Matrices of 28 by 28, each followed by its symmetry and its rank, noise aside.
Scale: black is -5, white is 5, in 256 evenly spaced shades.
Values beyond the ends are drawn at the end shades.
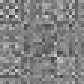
symmetric, rank four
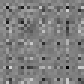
symmetric, rank two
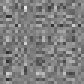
no symmetry, rank three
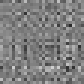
no symmetry, rank two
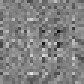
no symmetry, rank three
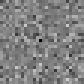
symmetric, rank four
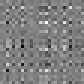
antisymmetric, rank two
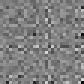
symmetric, rank three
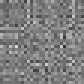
no symmetry, rank four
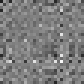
symmetric, rank three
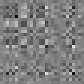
symmetric, rank two
